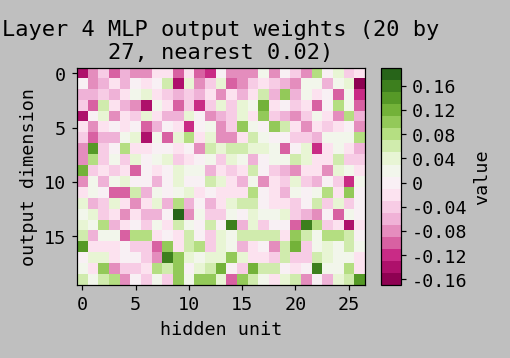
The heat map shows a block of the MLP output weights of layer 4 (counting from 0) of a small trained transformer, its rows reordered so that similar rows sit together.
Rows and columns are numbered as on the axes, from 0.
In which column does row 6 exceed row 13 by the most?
10
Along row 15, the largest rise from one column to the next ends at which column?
5
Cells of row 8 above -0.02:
16
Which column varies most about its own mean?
9
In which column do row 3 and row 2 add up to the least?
26
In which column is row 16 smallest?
7
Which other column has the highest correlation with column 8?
13
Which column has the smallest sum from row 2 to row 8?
0
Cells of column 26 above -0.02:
8
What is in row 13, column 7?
-0.06
